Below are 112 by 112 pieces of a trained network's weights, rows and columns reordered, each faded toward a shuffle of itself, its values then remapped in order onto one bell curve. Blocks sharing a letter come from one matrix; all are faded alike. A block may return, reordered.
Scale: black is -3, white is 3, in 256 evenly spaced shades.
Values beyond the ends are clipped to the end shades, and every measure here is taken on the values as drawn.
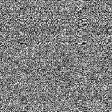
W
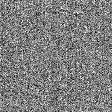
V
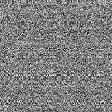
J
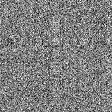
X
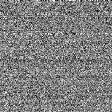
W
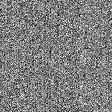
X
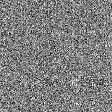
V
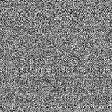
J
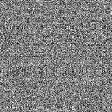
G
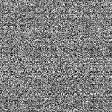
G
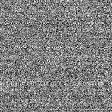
W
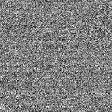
W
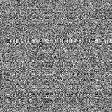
J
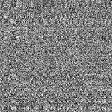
G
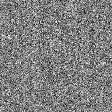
V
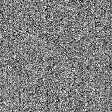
V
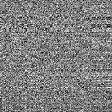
G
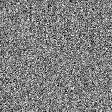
X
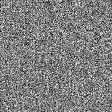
X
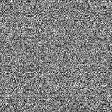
J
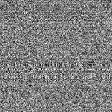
G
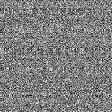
J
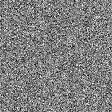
X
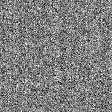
X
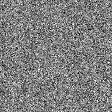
V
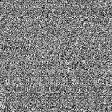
W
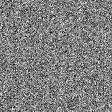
X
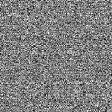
W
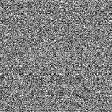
G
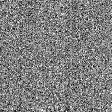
V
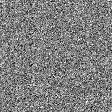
X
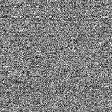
G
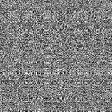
J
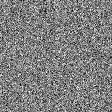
X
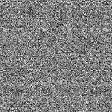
W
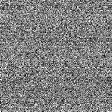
W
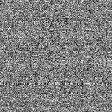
W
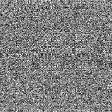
W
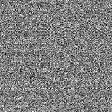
G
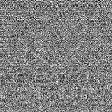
G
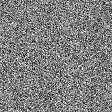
X
